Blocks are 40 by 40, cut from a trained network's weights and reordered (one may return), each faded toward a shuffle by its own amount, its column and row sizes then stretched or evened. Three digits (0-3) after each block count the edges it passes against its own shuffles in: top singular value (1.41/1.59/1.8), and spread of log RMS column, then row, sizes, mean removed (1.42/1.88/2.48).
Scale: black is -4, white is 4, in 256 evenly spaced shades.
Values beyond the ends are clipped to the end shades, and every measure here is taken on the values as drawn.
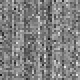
3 1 0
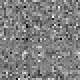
0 2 2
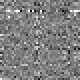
2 1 1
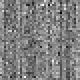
3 0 1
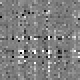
3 2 2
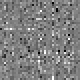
0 3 1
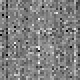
2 1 0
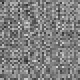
3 2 1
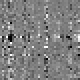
3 3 2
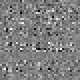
1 1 3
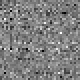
1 0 2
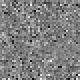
0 0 2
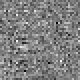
1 1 1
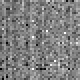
2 0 1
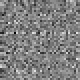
3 0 2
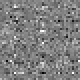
1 1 2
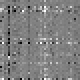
3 2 2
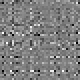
3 2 3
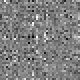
2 2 2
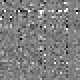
1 2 1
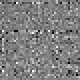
1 2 2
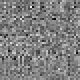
2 0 2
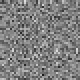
3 1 0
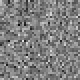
2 1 1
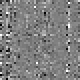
1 3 1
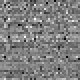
1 0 2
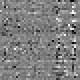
1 2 1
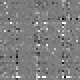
2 2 1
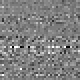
2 0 3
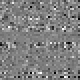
0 1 3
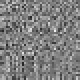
3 2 1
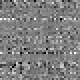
2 1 3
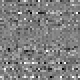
1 0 3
